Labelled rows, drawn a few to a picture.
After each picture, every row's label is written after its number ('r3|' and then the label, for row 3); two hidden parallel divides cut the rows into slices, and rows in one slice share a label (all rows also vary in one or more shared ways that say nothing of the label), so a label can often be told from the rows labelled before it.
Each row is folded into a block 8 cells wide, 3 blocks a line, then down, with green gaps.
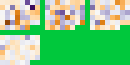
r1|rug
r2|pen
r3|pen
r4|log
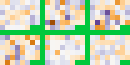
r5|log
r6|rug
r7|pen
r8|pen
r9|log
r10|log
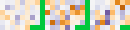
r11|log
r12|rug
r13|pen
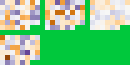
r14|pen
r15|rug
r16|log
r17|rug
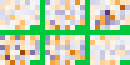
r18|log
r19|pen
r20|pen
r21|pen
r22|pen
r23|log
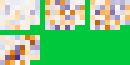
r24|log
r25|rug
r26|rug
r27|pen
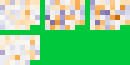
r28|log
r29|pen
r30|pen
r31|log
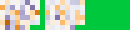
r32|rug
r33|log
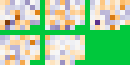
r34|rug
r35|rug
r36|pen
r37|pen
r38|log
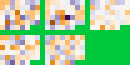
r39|rug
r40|rug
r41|log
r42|rug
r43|pen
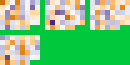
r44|rug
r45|pen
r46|pen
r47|pen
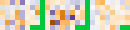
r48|rug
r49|rug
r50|log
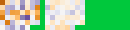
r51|rug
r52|log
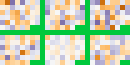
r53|rug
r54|pen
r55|pen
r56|pen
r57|log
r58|rug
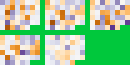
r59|pen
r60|rug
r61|rug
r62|rug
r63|log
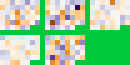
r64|rug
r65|rug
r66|log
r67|log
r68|pen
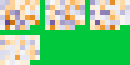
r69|pen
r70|pen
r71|pen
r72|log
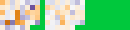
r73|rug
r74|log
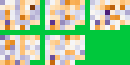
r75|pen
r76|pen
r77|pen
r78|pen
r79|pen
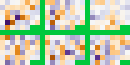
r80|pen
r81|rug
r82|log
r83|rug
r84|rug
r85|pen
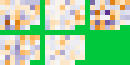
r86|rug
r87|log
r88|pen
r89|pen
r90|log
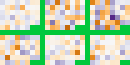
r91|log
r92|pen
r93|rug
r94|rug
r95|log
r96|log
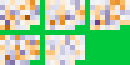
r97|pen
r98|rug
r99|pen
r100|rug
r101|log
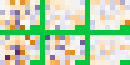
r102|pen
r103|log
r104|log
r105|pen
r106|pen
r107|log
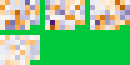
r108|rug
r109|pen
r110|pen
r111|log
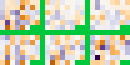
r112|pen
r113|log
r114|log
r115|pen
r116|pen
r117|pen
